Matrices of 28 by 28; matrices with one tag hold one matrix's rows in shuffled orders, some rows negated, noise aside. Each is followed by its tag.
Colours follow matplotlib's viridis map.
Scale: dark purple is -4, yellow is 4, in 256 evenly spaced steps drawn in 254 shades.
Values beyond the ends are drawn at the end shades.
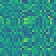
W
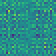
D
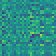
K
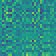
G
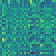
K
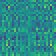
D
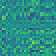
K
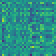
K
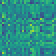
K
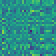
K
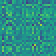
G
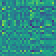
K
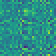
W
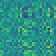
W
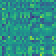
K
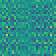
D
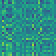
G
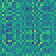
G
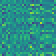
K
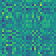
G
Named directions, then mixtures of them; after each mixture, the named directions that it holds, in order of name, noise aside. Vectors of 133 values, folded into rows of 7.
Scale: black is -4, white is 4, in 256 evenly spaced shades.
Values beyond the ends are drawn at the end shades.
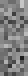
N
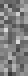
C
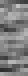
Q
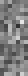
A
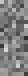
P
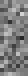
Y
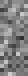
Y.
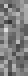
C, Y.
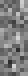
A, C, N.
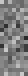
A, P.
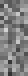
C.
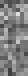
C, Q.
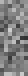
A, P, Y.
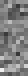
Q, Y.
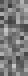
C, Y.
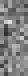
C, Y.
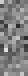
A, P.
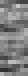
Q.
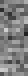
C, N, Q.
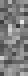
A, Q.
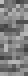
P, Q.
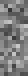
A, C, Y.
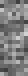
N, P, Q.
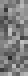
A, N, Y.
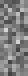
C.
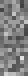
N, Y.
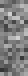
A, N, Q.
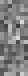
A.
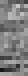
Q, Y.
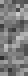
C, P, Q.
